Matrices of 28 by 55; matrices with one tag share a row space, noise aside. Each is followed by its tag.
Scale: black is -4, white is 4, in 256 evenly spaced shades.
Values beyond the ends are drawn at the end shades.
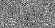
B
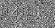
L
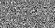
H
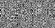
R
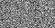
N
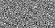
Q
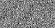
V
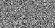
H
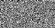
R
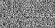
V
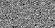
N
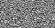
R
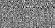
V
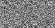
Q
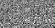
N
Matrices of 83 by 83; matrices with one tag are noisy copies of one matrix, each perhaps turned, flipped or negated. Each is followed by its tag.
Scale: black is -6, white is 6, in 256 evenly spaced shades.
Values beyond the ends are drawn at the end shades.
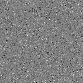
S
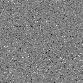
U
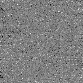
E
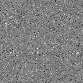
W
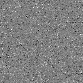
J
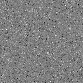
S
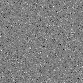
S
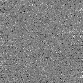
E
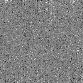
E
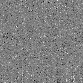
J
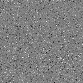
U
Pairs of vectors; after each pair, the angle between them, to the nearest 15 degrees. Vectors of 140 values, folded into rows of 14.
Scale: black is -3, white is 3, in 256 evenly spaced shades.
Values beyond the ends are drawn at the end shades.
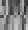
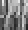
150 degrees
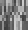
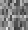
120 degrees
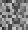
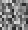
150 degrees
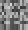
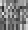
45 degrees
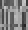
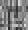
120 degrees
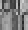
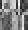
165 degrees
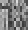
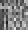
150 degrees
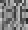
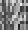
90 degrees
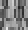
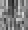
135 degrees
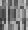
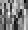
105 degrees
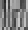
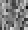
120 degrees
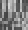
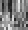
135 degrees
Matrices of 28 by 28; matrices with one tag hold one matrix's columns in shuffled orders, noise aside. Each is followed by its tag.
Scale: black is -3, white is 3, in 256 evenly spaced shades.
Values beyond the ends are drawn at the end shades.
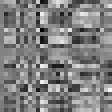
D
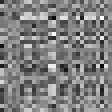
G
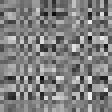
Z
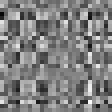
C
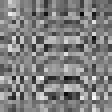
Z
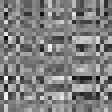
Z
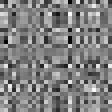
D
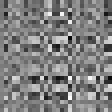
Z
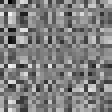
D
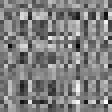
C
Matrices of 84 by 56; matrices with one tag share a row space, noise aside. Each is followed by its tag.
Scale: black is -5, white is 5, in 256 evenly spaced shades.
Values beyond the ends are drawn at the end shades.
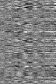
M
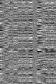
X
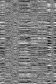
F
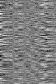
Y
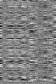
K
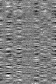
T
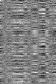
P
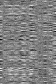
K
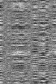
P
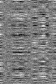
P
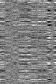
F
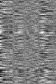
Y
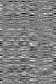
K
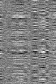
P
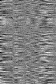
Y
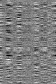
T
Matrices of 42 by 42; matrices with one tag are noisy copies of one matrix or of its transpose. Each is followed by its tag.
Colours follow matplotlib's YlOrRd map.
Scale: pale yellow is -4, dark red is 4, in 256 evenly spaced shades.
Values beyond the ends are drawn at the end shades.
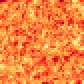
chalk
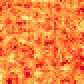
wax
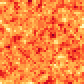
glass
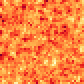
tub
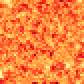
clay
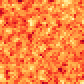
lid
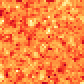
lid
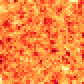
clay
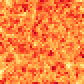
clay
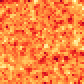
chalk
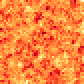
glass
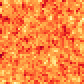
tub
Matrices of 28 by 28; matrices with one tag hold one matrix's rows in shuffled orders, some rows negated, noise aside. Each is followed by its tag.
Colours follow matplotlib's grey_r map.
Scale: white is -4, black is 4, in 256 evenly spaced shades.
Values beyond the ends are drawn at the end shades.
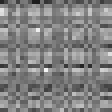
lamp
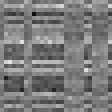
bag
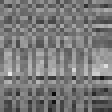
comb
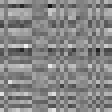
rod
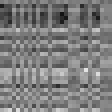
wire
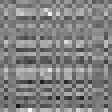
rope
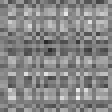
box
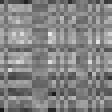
rod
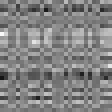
lamp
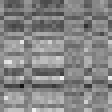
bag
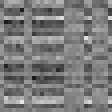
bag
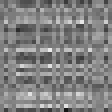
rope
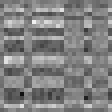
bag
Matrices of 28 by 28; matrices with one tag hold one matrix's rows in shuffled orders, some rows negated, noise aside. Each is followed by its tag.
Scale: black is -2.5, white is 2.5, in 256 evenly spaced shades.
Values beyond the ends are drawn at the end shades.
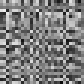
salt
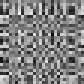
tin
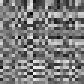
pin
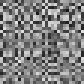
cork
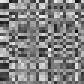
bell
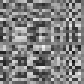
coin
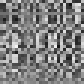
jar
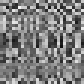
jar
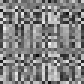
cork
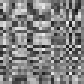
coin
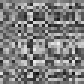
pin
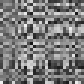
pin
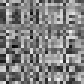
salt
